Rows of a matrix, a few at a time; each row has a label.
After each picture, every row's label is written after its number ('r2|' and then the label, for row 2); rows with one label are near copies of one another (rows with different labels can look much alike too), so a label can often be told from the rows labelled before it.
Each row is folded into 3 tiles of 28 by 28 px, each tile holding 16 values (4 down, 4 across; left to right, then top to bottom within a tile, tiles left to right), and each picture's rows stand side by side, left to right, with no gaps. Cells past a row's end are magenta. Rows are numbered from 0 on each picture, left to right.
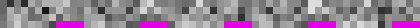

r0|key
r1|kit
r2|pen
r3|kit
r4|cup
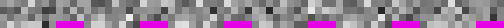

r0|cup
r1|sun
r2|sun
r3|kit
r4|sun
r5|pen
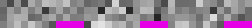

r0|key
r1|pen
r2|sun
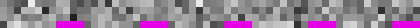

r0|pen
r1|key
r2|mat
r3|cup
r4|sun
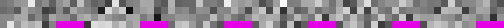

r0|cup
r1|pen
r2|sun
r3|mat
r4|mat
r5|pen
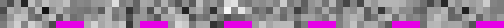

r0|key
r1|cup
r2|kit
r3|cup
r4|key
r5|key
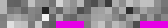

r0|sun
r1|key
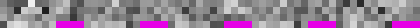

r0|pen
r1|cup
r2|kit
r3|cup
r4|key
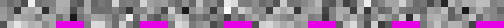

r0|pen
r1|sun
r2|kit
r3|pen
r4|mat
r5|key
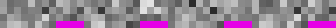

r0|sun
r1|kit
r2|key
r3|sun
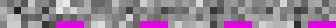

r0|kit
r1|sun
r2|cup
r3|cup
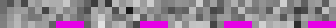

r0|key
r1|key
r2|cup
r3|cup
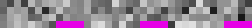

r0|key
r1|sun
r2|pen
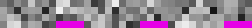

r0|kit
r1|mat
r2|pen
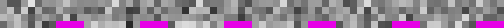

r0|mat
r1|cup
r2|pen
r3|cup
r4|mat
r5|sun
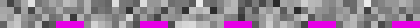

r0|mat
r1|sun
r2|pen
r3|key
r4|mat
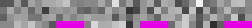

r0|key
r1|cup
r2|mat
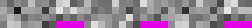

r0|kit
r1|sun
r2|kit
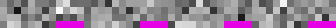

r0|kit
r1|key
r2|pen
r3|mat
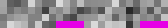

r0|sun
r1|cup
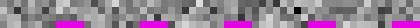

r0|kit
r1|mat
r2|pen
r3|key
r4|cup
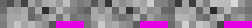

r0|key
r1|key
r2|key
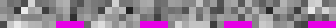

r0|pen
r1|pen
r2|cup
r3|kit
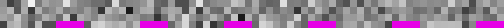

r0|mat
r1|pen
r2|mat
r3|sun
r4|key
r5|cup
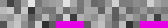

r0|mat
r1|mat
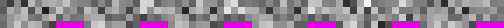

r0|key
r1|kit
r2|kit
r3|kit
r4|mat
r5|key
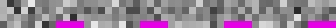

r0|mat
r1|cup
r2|cup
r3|sun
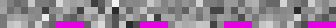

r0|sun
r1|mat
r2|cup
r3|sun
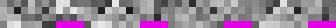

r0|kit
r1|pen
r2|key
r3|pen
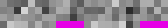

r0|pen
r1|cup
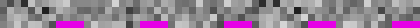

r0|key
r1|cup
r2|sun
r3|key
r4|sun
